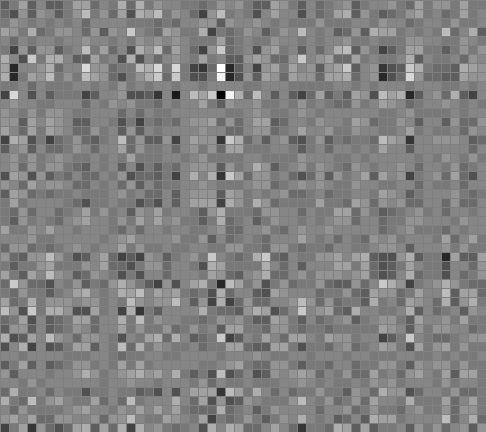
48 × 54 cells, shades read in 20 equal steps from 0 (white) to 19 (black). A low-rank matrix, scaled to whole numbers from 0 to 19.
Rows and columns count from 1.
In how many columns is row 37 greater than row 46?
25
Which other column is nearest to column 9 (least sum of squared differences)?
3
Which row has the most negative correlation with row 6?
12
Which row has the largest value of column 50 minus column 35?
29
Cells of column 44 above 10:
9
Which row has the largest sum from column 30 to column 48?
11
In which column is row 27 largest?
24
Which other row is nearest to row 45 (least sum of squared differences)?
34
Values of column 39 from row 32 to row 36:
12 8 10 12 8
